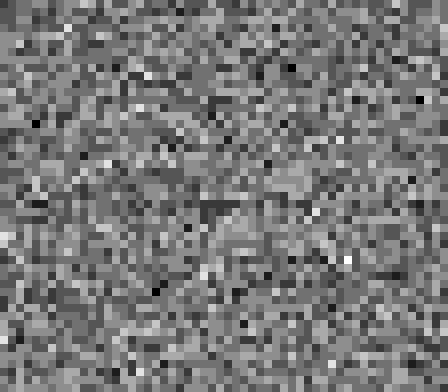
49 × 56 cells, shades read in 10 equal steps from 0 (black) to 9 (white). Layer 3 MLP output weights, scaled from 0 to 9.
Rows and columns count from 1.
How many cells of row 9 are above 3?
33
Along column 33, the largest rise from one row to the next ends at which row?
14
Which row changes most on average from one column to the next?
40
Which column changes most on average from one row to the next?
31
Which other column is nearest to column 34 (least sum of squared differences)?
51
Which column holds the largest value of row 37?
35
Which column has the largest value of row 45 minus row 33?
37
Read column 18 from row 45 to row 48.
5 5 8 5
